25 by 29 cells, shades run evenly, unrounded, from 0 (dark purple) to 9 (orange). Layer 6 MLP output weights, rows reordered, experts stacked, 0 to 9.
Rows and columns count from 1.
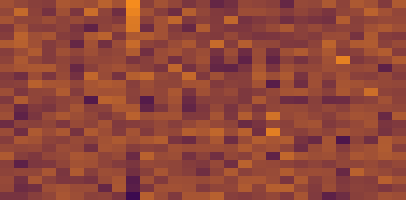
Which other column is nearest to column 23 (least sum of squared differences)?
26
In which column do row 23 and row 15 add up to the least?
2
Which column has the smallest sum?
17
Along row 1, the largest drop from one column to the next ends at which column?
11
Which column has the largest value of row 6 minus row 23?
10
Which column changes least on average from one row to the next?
23
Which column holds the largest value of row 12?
27
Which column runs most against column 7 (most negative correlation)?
9
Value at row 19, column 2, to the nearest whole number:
4
